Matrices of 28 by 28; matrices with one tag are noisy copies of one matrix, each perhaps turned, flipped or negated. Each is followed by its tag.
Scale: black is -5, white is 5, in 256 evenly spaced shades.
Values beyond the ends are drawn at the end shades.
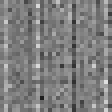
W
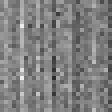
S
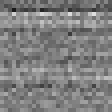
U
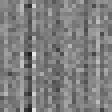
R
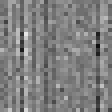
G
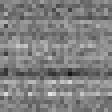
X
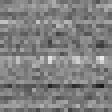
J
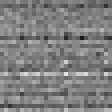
W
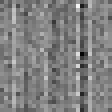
R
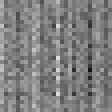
S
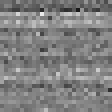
U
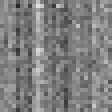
X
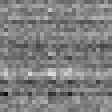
X
